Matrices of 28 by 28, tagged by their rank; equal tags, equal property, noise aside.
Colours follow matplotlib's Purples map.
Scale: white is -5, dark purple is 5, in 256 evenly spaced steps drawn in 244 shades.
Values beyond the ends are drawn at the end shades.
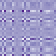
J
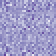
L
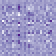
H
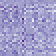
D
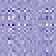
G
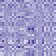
H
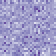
L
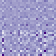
H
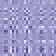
G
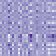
G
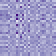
G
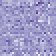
L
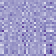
G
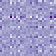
G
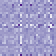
G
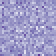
L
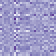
G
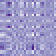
G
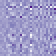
G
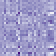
G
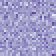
L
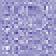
H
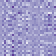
H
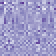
D
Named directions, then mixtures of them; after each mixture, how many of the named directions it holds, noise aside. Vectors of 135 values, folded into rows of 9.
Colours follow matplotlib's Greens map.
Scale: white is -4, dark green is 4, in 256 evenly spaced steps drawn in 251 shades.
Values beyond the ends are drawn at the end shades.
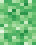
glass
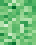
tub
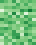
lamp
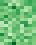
one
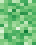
one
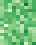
three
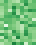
three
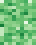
three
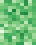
one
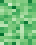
three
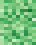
two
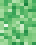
three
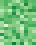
three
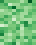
three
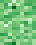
one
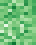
two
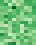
one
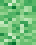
one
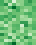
one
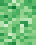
one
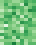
three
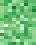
three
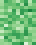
two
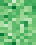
one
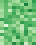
three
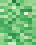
two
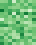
one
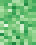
three
